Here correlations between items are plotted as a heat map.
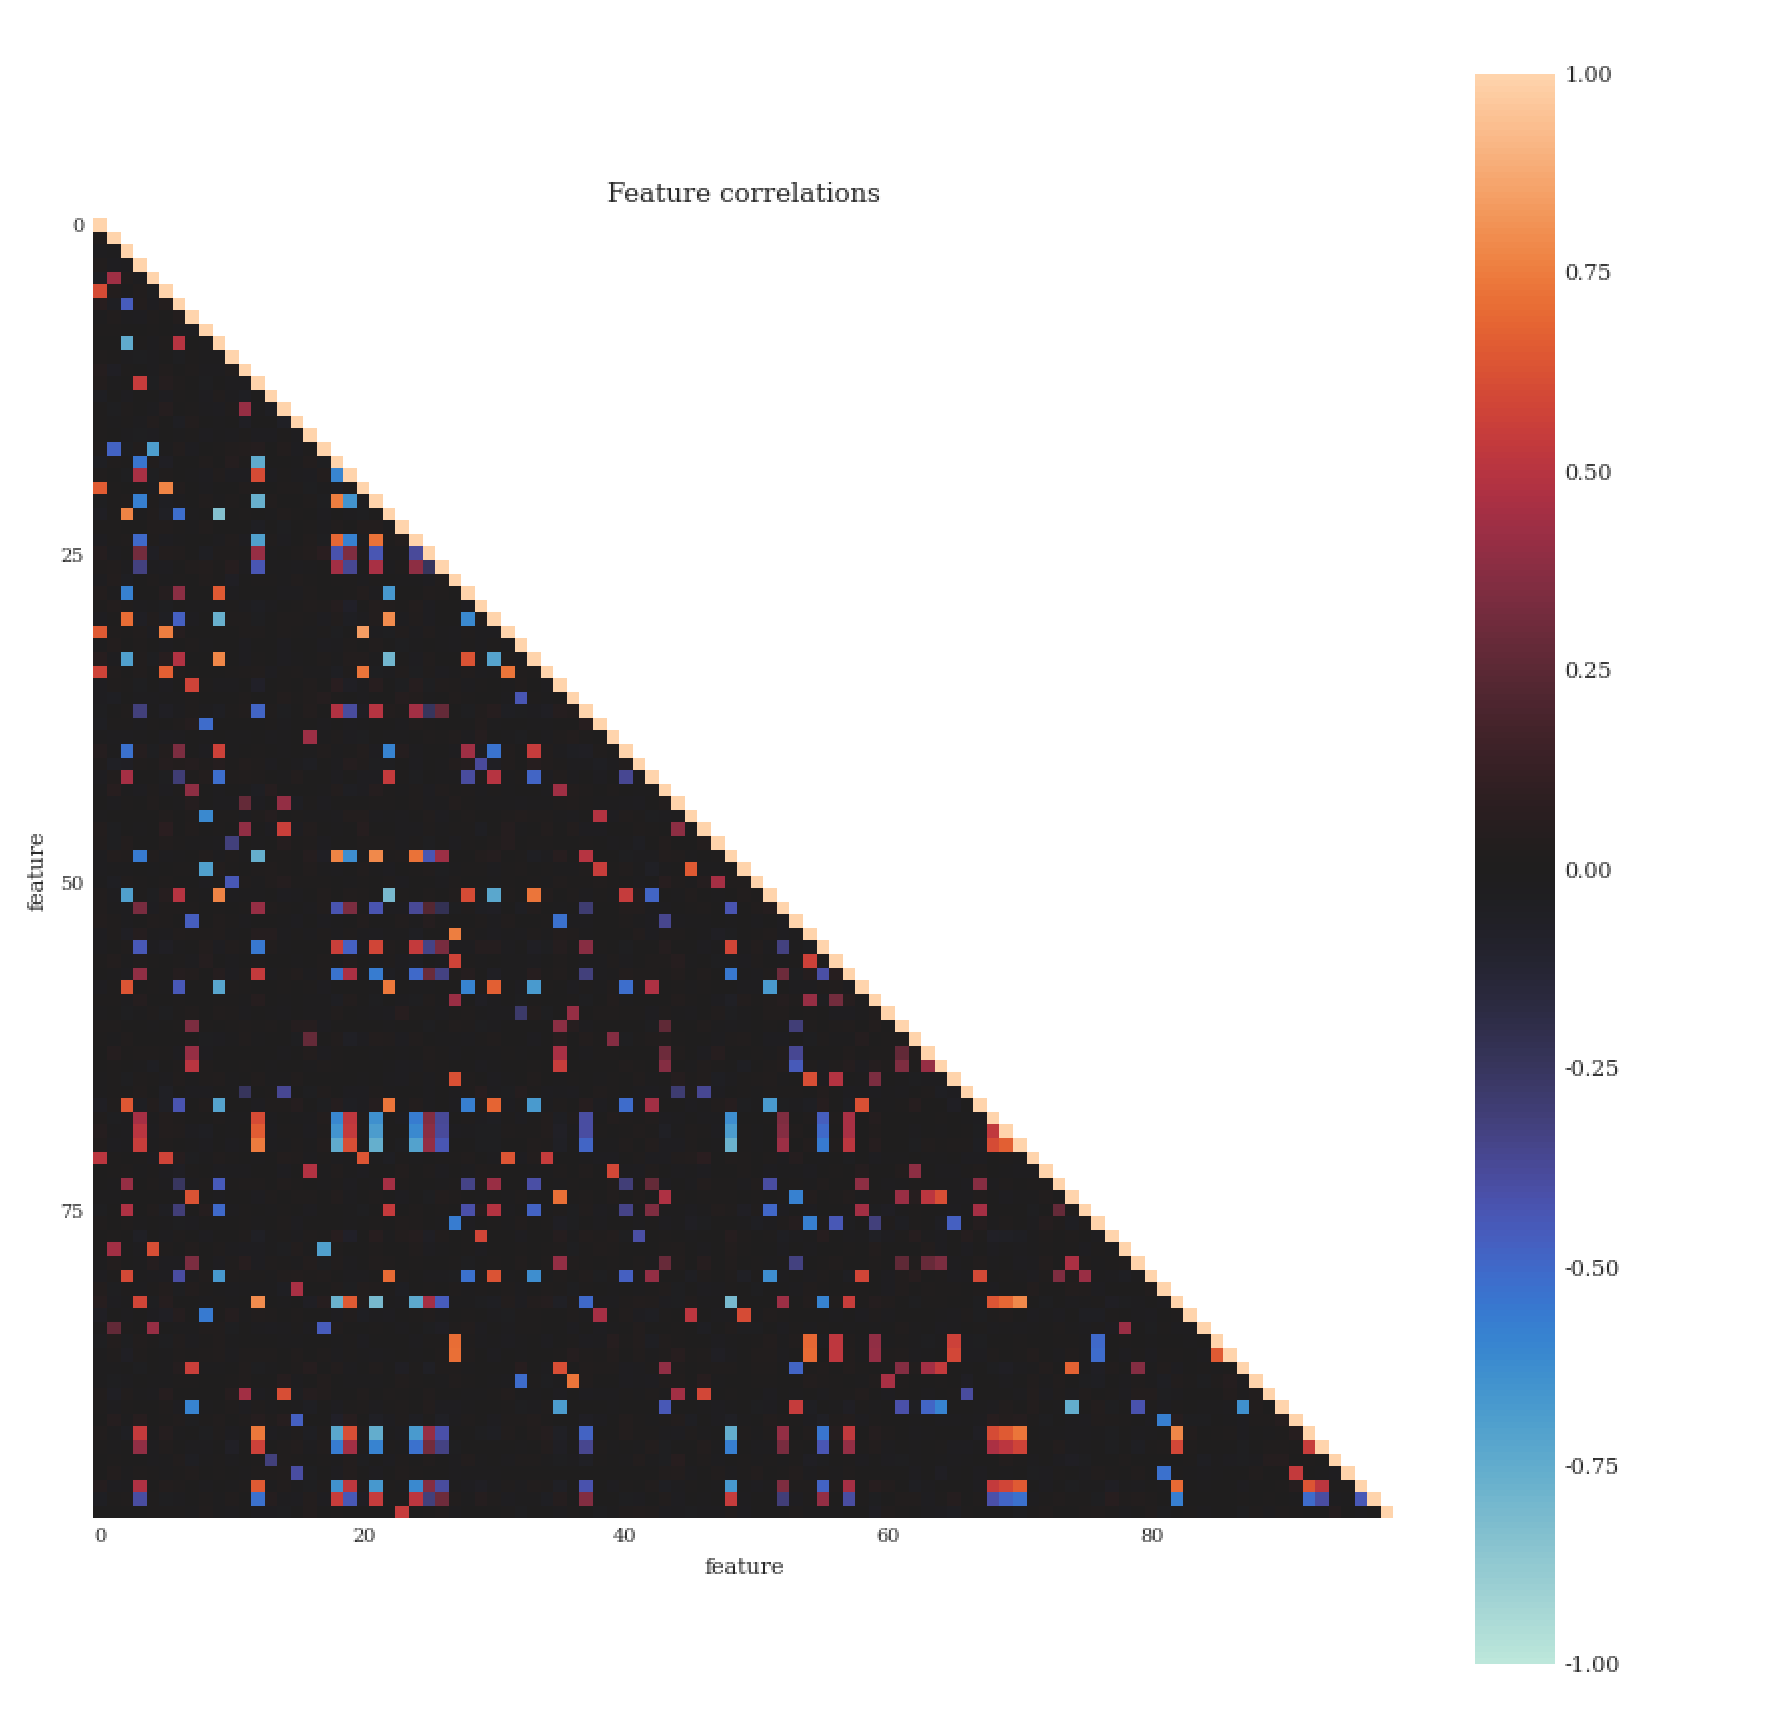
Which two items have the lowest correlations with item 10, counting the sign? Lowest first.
50, 47
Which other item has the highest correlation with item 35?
74
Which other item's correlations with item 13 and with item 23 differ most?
98
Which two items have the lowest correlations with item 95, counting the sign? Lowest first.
81, 15
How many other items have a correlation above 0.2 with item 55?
7
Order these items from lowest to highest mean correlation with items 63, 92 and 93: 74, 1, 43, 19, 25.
1, 43, 74, 25, 19
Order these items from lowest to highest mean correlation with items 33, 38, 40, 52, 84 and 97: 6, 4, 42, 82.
42, 82, 4, 6
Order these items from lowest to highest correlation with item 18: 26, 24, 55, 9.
9, 26, 55, 24
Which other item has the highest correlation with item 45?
49
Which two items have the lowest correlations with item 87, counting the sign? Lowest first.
90, 53
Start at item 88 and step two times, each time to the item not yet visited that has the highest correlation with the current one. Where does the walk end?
60
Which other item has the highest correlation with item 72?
39
